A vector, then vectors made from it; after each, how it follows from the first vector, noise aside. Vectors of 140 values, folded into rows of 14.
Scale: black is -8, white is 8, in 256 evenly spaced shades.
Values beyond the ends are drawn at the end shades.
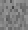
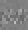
reversed, negated, partly zeroed.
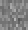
wrapped around, negated.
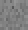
shrunk.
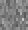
wrapped around, negated.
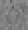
shrunk.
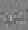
wrapped around, negated, partly zeroed.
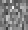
negated, scaled up.
